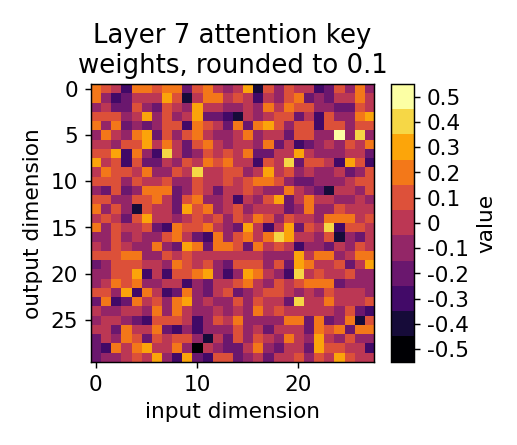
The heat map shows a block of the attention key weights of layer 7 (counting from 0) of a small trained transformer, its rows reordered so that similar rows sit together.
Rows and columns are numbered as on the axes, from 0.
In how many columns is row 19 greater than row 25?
17
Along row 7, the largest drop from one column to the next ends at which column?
3
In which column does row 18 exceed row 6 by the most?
20
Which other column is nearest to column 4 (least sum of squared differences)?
15
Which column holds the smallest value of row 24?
27
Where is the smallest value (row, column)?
28, 10
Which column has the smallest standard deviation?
12
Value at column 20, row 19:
0.3
